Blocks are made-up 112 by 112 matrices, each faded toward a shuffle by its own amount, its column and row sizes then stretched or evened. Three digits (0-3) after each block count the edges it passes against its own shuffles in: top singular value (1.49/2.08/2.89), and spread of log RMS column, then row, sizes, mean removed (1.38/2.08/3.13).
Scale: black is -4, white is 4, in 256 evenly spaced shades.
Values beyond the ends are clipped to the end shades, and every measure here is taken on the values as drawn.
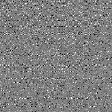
2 0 2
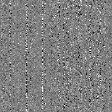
1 3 0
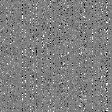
1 3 0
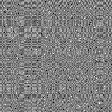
3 0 1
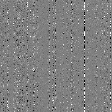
2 3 0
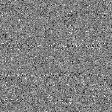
1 1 2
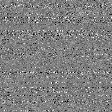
0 0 3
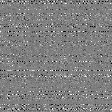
2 1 3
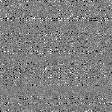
2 1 3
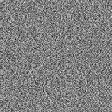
2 0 0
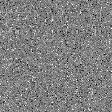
1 1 0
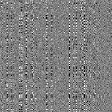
3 3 1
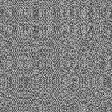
3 0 0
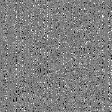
1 3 0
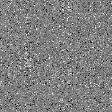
1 2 1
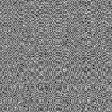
3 2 1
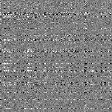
2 2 3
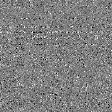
1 1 2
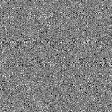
2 0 2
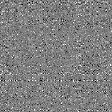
2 1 2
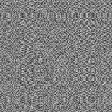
3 2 0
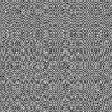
3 2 1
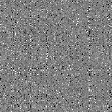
2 2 1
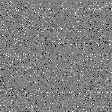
1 0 2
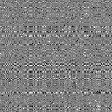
3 1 3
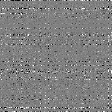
1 2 3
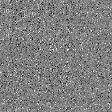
1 1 1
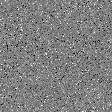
0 0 0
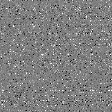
1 1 2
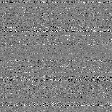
2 1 3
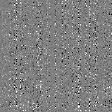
0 3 1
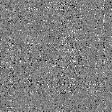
0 2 2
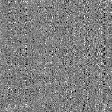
2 2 1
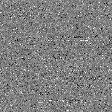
1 0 2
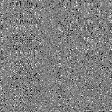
2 2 0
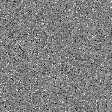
0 1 0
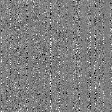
0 3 0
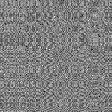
3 1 0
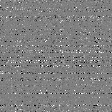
0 1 3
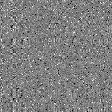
2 1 0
